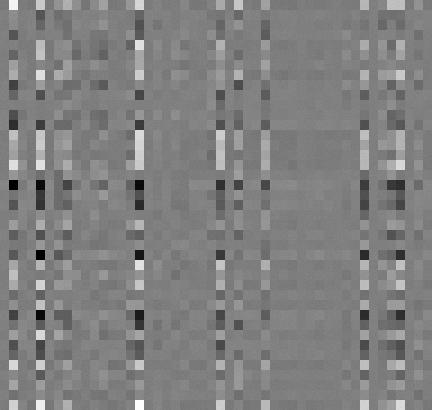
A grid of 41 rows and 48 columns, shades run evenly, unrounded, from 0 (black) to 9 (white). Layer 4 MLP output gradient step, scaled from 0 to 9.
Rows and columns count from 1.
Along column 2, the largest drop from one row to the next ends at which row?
19
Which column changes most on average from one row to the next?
5
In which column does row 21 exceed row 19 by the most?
2
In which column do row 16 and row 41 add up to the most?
16
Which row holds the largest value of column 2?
1
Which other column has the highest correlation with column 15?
44
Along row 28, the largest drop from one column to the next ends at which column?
3
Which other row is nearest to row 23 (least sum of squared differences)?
39
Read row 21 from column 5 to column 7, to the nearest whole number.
2 5 4
